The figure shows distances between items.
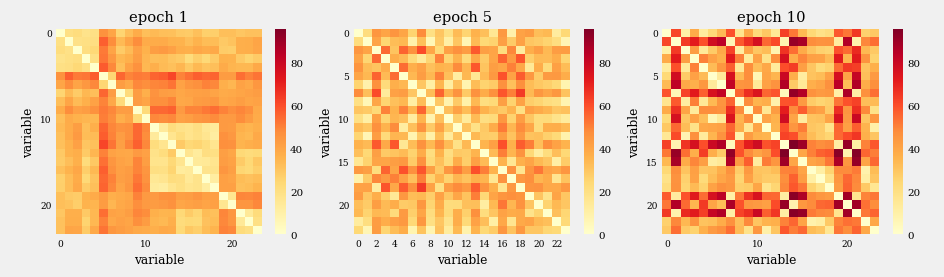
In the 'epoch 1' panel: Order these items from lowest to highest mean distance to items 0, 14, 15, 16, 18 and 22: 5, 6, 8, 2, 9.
2, 8, 6, 9, 5
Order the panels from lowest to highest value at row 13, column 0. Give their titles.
epoch 1, epoch 5, epoch 10
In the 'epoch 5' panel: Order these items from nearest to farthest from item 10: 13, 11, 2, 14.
14, 11, 13, 2
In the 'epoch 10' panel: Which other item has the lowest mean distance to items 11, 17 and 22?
16
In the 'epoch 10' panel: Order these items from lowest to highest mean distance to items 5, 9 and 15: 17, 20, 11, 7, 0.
0, 11, 17, 20, 7
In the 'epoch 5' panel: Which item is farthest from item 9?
7
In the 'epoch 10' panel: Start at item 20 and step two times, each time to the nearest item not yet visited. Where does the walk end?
6
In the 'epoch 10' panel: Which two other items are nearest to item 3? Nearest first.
9, 11
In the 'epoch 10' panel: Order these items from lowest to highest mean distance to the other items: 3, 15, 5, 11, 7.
11, 5, 3, 15, 7
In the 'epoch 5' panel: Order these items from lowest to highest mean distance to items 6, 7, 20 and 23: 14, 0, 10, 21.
10, 14, 21, 0
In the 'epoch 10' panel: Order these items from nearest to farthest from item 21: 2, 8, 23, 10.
23, 8, 2, 10
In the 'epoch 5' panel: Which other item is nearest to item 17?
0
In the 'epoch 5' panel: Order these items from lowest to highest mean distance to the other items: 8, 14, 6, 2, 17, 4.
8, 6, 14, 17, 4, 2
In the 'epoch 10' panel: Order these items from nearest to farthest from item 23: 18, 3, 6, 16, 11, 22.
11, 18, 3, 16, 22, 6
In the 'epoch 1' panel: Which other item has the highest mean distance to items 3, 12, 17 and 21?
5
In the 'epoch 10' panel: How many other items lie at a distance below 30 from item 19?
4
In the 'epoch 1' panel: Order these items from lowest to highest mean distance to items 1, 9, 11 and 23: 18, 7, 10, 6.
18, 10, 7, 6
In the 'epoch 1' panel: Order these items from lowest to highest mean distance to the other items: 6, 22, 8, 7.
22, 7, 8, 6
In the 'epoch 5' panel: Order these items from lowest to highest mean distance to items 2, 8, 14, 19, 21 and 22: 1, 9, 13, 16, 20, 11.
1, 20, 9, 11, 16, 13
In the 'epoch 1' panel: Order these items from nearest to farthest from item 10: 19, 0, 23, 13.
0, 23, 19, 13
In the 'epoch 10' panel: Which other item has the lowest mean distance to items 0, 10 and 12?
2
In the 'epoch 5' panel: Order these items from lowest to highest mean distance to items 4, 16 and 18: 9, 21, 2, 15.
2, 9, 21, 15
